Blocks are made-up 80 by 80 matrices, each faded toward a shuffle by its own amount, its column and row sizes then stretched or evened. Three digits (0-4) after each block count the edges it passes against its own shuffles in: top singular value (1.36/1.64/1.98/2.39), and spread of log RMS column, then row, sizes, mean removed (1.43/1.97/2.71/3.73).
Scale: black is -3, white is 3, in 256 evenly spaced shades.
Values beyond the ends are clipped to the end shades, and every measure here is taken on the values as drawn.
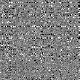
3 2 3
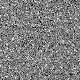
0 0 0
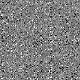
2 2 1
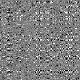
4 2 3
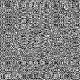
4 0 2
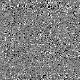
1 2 2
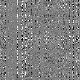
3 4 2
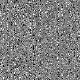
1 3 0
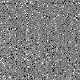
2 2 1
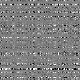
4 2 4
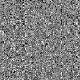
3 2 0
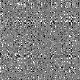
3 3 2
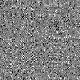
3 1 0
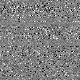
0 0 3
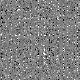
0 3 1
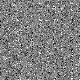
0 2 0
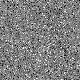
1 0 0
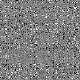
1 3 3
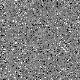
1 1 1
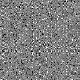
3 2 1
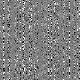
3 4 0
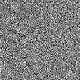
3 0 0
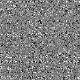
2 2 3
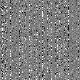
1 4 0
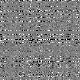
2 2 4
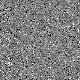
0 2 0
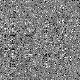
2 1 1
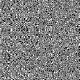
3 2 0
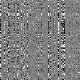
4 4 0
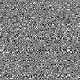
3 0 3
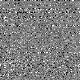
1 0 3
